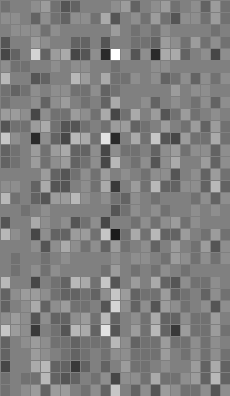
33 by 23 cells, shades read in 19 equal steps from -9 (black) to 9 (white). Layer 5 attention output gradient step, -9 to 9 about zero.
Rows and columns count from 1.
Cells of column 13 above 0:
10
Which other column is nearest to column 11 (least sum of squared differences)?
16
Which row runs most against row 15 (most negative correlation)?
21
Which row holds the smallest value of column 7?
12
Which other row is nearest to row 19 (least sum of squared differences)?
4
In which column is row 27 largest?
11
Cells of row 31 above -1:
13
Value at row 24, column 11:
5
